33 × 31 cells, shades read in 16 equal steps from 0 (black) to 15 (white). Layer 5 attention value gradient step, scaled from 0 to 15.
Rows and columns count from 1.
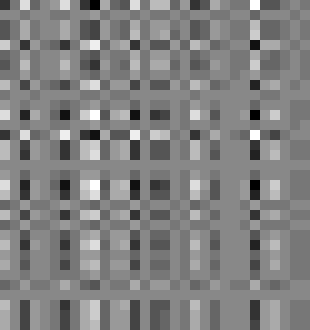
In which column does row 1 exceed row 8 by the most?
26
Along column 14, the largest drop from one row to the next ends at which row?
15
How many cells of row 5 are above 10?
4
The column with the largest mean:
10
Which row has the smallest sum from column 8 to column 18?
1
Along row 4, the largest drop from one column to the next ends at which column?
27
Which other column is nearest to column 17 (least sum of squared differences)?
16
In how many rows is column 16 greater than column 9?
11
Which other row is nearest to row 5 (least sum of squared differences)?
9
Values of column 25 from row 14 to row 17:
6 8 8 8
